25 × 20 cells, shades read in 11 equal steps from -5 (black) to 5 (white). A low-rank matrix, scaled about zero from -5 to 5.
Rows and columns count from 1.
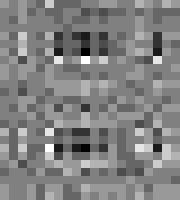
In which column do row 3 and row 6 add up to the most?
3
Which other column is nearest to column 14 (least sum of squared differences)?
4
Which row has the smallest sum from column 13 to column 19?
2
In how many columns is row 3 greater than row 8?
4
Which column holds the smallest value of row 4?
8
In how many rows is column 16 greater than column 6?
3
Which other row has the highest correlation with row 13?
9
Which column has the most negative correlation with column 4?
17
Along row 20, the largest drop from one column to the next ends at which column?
7
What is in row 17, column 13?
0
